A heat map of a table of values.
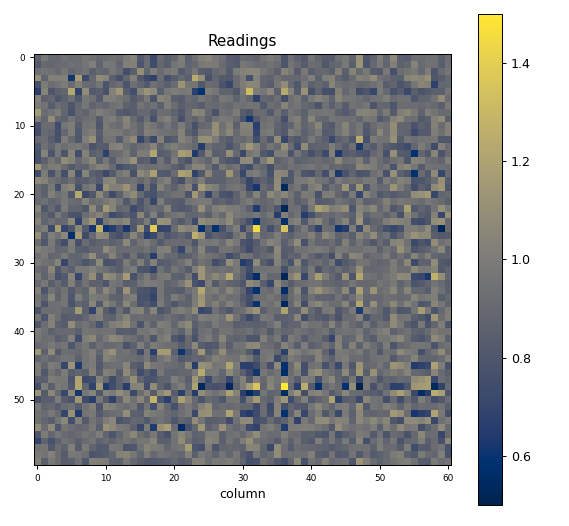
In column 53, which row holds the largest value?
49
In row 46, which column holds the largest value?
24
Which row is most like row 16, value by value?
8
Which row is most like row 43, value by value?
54
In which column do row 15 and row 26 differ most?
5
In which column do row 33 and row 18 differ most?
31
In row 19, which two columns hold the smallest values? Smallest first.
36, 32
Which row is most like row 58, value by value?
39
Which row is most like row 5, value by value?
13
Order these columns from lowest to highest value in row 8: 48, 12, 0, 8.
12, 8, 48, 0
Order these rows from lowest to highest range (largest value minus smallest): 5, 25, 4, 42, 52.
42, 4, 52, 5, 25
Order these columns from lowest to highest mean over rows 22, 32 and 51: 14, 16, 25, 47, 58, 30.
14, 30, 16, 25, 58, 47
